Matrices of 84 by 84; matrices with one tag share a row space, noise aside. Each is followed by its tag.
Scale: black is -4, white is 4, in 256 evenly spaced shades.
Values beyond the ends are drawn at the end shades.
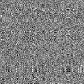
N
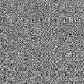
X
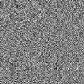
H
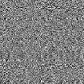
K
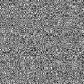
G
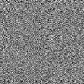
K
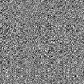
K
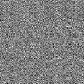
G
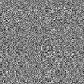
K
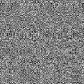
G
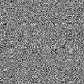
X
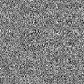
G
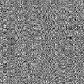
X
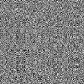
H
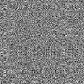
X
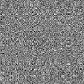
N
